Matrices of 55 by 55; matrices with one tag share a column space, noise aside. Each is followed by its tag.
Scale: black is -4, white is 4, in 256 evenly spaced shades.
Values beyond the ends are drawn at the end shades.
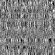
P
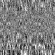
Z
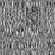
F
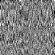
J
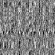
F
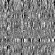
P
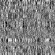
P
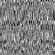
J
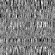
P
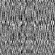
J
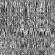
F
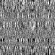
P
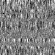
P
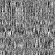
F
